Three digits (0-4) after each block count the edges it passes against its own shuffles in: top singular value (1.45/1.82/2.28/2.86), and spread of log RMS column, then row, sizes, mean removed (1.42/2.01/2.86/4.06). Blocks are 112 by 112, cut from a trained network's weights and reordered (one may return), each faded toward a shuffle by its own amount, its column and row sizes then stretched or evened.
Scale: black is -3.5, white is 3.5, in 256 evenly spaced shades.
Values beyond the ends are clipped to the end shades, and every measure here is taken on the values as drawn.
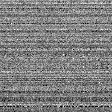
4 1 3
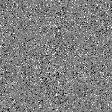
1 1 1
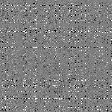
2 3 3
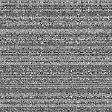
4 1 2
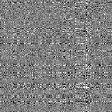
3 2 3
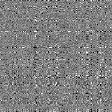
3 2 3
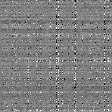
3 3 2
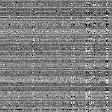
4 3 2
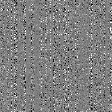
0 4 1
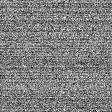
2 0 0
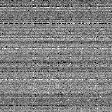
4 2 3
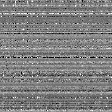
4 1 4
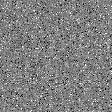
1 0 0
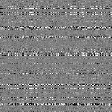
4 2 4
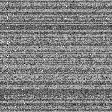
4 0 0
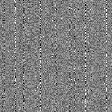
2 3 0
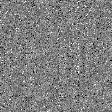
1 1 0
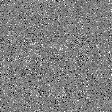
1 2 1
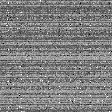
4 1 0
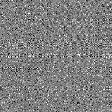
3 1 2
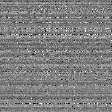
3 1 3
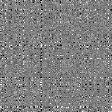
2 3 3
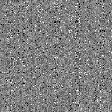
2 2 0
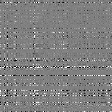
3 2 4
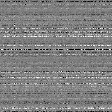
4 1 4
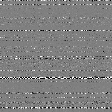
4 0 4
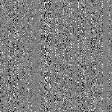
1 4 0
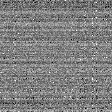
3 2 2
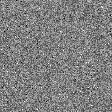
0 1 0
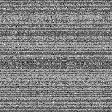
4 0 0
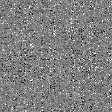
0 2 1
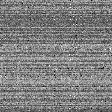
4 1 1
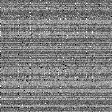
4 2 0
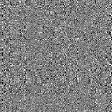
3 3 2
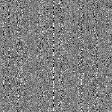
1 3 0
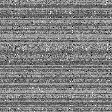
4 1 0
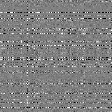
3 1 4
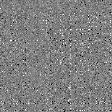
0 2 2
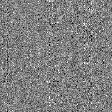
1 2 0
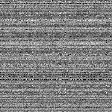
4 1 3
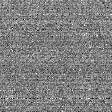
1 1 2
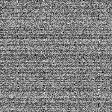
3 2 0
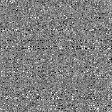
1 1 3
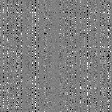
2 4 2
